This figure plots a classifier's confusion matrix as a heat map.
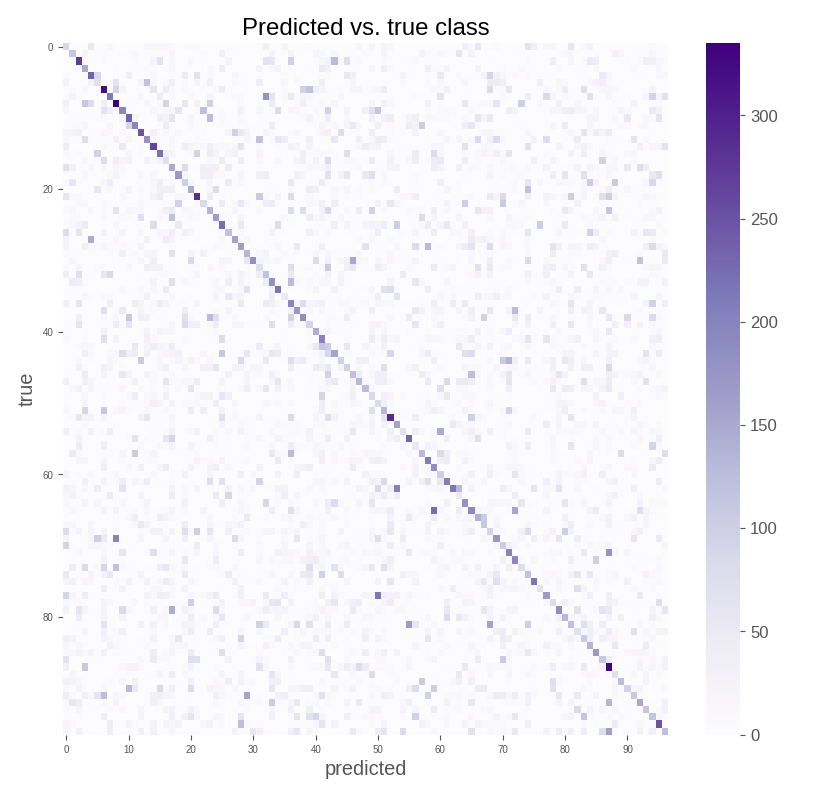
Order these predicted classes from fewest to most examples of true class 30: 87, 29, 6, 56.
6, 56, 87, 29
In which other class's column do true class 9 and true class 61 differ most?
22
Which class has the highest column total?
87
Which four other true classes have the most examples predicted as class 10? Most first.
90, 38, 11, 39
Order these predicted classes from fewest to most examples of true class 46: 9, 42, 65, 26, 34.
34, 26, 9, 42, 65
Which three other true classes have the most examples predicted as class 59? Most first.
65, 90, 15
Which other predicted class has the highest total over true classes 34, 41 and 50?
51
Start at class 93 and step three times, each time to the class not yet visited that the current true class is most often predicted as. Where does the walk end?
29
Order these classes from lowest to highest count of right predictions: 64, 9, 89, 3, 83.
83, 89, 3, 64, 9
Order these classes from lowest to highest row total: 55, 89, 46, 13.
89, 55, 46, 13
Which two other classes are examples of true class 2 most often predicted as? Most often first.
43, 36
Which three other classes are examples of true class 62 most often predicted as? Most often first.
53, 63, 50
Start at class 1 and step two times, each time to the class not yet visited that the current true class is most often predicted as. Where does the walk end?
26
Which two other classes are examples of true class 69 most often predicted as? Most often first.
8, 5
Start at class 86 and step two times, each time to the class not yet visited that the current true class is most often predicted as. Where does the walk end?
0
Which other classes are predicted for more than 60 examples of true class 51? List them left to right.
3, 6, 49, 71
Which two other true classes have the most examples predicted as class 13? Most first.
5, 52
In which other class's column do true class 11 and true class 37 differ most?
72
